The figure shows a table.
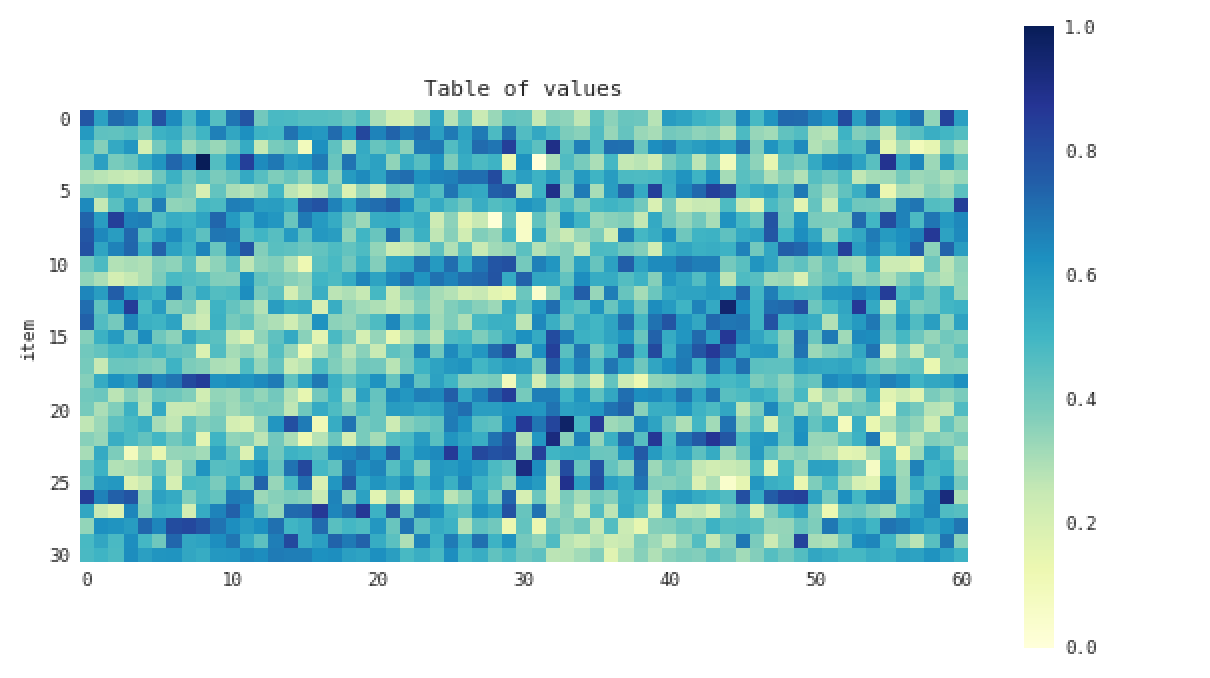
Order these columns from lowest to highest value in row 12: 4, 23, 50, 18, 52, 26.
26, 18, 23, 50, 4, 52
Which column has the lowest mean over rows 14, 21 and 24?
54
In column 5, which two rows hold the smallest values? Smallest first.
23, 21
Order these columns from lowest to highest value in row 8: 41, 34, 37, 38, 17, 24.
24, 34, 41, 38, 17, 37
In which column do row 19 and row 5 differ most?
44
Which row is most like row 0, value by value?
9
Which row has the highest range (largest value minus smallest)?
3
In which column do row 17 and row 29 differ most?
14
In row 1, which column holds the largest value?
19
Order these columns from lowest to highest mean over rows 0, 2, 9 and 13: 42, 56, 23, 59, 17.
23, 17, 56, 42, 59
